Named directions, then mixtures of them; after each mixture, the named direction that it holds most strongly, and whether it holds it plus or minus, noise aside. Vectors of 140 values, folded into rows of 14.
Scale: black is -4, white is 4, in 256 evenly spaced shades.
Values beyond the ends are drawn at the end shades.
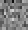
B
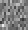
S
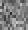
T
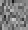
T, plus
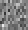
S, plus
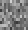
T, minus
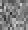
T, plus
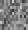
B, minus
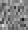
S, plus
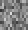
T, minus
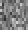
T, plus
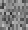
T, plus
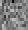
B, plus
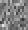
S, plus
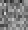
S, minus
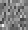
S, plus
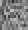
B, plus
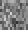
T, minus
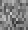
T, minus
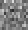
B, minus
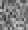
T, plus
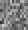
S, plus
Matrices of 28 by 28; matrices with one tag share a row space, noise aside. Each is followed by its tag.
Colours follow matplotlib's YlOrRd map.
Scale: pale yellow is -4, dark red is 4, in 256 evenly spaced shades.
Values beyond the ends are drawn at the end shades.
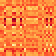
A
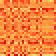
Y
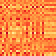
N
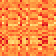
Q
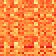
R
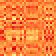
A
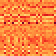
Y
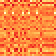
Y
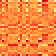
Q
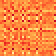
Y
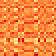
R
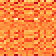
R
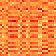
Q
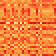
Y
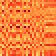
N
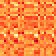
R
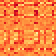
R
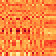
N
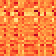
R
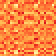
R
